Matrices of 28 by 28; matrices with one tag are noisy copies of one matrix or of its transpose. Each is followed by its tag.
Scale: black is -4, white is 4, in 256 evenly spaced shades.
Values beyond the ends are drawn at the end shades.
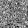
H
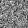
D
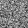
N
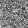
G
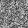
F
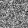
F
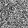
G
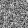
F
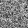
N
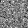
N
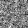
D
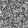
G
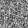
F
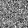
N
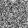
G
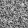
N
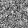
D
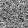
H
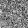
G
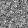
D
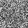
H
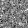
D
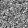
F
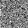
G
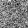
H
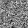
F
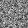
N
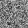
G
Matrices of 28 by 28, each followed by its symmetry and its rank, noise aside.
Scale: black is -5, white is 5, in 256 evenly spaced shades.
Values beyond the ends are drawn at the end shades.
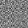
antisymmetric, rank six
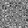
antisymmetric, rank four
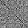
symmetric, rank four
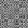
symmetric, rank four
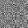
antisymmetric, rank four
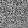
antisymmetric, rank eight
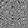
no symmetry, rank four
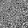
symmetric, rank six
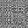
antisymmetric, rank four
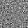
antisymmetric, rank six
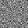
no symmetry, rank four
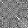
symmetric, rank four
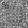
symmetric, rank six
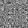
antisymmetric, rank four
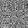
antisymmetric, rank six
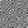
symmetric, rank four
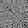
symmetric, rank four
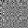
no symmetry, rank four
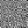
antisymmetric, rank four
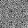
symmetric, rank six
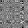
no symmetry, rank four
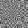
antisymmetric, rank four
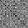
symmetric, rank four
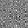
no symmetry, rank four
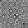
symmetric, rank four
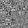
antisymmetric, rank six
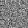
antisymmetric, rank six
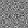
no symmetry, rank four
